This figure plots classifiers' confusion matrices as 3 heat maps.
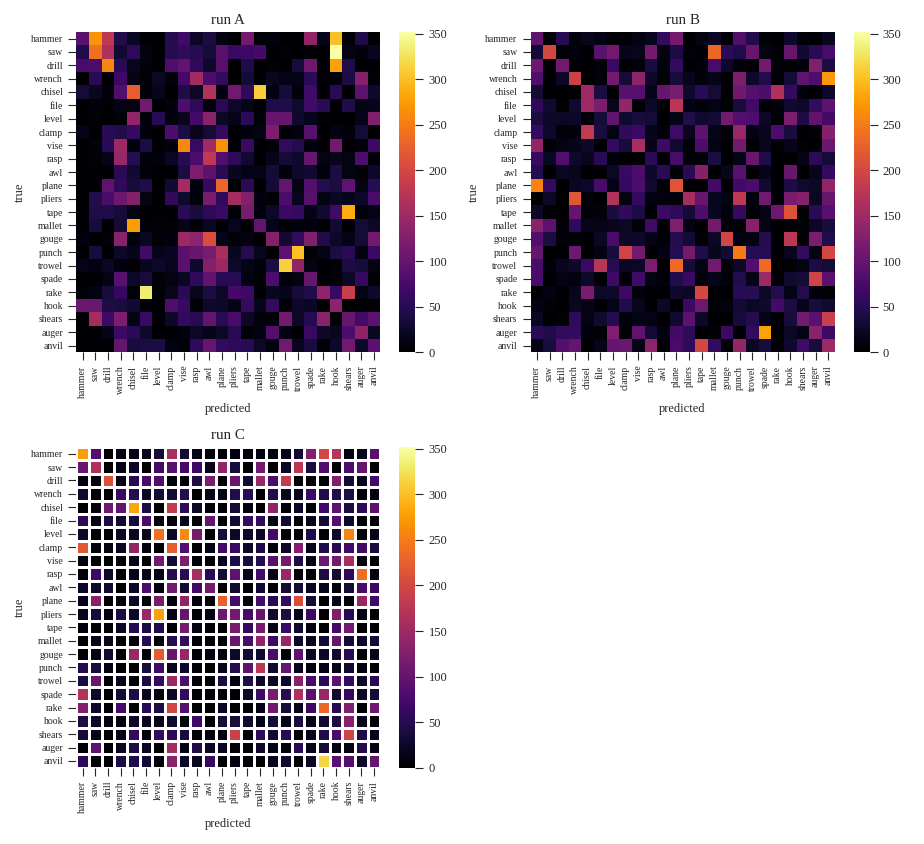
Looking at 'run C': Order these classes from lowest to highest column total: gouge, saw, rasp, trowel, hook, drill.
drill, rasp, saw, gouge, trowel, hook
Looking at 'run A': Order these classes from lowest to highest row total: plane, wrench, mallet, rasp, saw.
mallet, wrench, rasp, plane, saw
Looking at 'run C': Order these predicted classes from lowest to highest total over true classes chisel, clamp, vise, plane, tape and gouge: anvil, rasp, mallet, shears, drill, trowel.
rasp, drill, anvil, mallet, shears, trowel
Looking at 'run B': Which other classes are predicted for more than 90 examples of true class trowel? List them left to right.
file, rasp, plane, mallet, spade
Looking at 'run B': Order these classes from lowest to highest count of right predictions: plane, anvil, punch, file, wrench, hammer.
hammer, file, anvil, wrench, plane, punch
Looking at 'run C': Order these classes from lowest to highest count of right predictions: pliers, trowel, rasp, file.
file, pliers, trowel, rasp
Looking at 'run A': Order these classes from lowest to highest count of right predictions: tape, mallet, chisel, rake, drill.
mallet, tape, rake, chisel, drill
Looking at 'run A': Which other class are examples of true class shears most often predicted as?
saw
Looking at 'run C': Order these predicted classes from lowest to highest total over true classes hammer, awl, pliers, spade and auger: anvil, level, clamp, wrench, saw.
wrench, anvil, saw, level, clamp
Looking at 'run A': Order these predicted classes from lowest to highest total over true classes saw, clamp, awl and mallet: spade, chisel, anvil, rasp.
anvil, spade, rasp, chisel
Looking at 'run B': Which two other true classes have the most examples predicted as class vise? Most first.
wrench, punch
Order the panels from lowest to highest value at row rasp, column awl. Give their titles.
run B, run C, run A
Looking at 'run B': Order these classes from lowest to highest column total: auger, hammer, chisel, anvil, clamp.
chisel, clamp, auger, hammer, anvil
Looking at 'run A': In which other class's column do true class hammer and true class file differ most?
hook
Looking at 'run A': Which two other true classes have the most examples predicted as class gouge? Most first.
clamp, level
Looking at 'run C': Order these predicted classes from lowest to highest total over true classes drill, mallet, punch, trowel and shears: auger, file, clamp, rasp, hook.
rasp, auger, file, clamp, hook
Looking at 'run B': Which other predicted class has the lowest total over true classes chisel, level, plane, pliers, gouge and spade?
drill
